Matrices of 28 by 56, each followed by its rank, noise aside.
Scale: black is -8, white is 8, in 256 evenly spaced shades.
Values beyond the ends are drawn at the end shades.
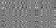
two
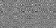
four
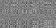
three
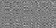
four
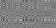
two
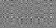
two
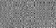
four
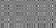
one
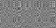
three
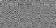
four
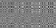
one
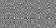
three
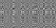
two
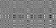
one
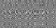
three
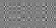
one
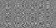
three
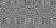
three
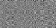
four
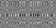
one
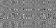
three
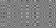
one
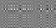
one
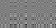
one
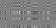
one
